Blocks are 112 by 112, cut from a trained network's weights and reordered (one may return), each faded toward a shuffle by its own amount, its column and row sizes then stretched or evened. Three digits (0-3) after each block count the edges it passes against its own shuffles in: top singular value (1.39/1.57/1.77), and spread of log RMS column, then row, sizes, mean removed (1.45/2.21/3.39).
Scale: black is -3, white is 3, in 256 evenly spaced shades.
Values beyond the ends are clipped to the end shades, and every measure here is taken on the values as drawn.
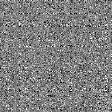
0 2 2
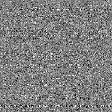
3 1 2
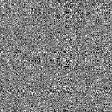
3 2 2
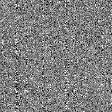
1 2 1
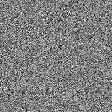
2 0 0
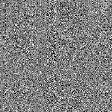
3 2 1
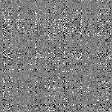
0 3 3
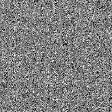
0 2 0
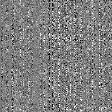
1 3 1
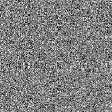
2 1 1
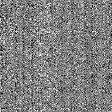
1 2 1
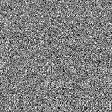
1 0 1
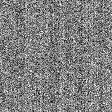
1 0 0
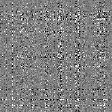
2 3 2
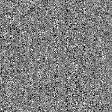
0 2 0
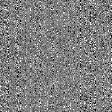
1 3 0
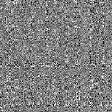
2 2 2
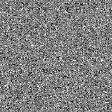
1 0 2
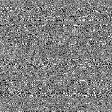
2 0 3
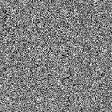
2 1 1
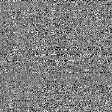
2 1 3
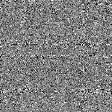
2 1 2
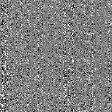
0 3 1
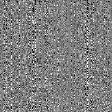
3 3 0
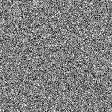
1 0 0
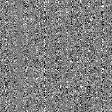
1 3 1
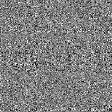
3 1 2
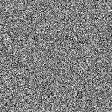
1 0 0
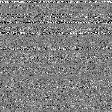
1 0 3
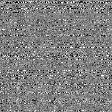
1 1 3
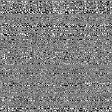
3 1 3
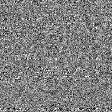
3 0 2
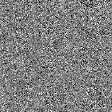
0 2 1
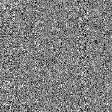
1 2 0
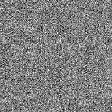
3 1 0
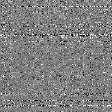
1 2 3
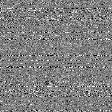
1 0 3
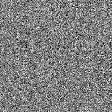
1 1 0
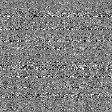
0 0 3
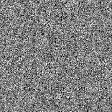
1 0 1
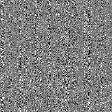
0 3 1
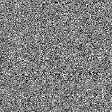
1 1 2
